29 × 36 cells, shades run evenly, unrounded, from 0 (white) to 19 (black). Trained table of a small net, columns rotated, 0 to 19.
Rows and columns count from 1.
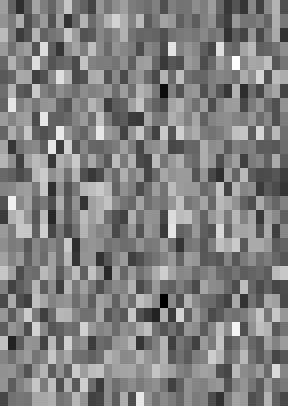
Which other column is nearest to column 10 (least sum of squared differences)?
26
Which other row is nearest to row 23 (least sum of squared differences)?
6
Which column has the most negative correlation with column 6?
9
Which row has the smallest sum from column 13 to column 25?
27
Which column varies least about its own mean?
24
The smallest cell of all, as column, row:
30, 5
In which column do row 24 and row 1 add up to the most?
31
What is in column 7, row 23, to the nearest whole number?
11
